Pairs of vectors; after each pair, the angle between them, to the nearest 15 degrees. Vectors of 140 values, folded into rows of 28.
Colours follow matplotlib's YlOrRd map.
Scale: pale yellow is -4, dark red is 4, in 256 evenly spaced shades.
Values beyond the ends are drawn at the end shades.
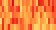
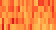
30 degrees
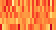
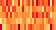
30 degrees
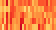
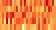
60 degrees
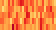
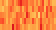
30 degrees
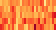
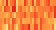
90 degrees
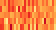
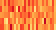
15 degrees
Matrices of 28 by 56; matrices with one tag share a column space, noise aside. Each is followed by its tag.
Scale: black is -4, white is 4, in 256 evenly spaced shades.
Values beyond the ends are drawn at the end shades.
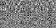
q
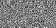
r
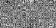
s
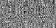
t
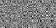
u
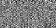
s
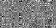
s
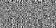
s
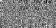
s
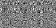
q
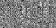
t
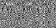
q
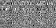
q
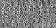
t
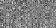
s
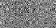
q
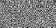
r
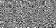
r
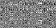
q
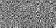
u
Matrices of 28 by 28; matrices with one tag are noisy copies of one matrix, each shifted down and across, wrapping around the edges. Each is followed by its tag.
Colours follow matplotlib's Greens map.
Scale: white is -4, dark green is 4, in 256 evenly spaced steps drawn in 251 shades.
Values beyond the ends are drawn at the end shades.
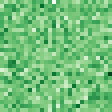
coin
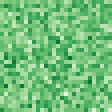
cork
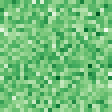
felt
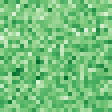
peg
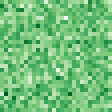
cork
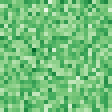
felt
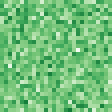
cork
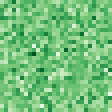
cork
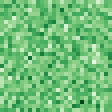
felt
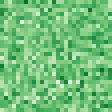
peg
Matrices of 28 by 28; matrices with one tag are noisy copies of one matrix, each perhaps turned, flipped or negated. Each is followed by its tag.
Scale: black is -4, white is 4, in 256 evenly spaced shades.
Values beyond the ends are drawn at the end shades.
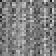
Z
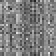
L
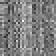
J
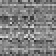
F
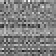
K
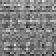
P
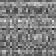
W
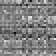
F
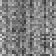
Z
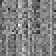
F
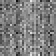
L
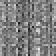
F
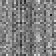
L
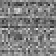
W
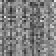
Z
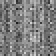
L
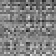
P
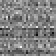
W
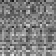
P
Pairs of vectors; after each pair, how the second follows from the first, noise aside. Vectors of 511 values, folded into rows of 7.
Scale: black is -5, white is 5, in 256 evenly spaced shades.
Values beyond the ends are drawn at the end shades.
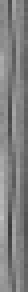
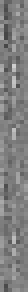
wrapped around, negated, partly zeroed.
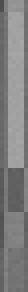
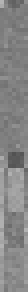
negated, partly zeroed.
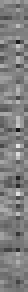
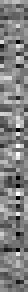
scaled up.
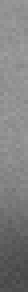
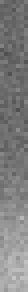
negated.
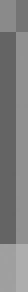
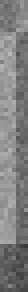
negated.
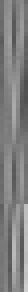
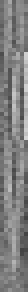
wrapped around.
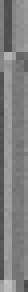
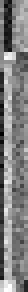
scaled up.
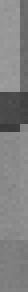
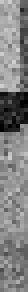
scaled up.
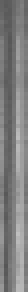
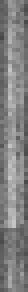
wrapped around.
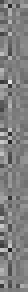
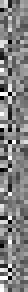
wrapped around, scaled up.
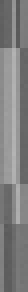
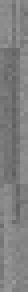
negated, shrunk.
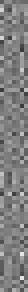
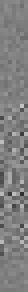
negated, partly zeroed.
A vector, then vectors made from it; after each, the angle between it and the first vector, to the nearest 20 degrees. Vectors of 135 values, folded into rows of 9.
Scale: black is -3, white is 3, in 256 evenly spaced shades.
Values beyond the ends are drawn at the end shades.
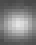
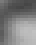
60 degrees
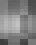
40 degrees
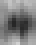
160 degrees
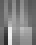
60 degrees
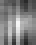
40 degrees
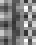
100 degrees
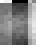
80 degrees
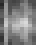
40 degrees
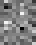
80 degrees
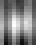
40 degrees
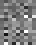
80 degrees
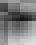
120 degrees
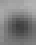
140 degrees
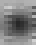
160 degrees
